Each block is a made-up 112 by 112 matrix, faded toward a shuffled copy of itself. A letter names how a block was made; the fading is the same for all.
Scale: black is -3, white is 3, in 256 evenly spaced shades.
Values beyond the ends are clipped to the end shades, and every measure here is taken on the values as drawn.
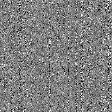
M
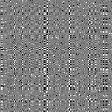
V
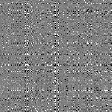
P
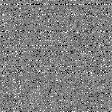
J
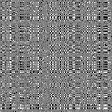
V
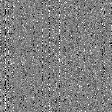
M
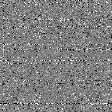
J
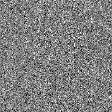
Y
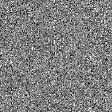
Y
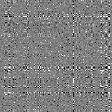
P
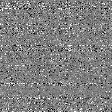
J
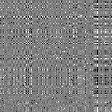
V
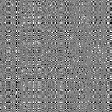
V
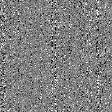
M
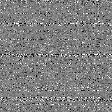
J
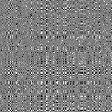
V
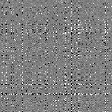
P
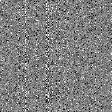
M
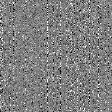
M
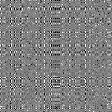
V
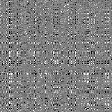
P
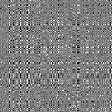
V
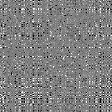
P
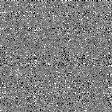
J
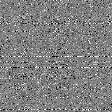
J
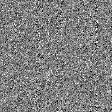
Y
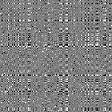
V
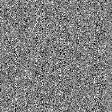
Y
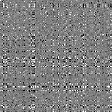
P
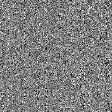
Y
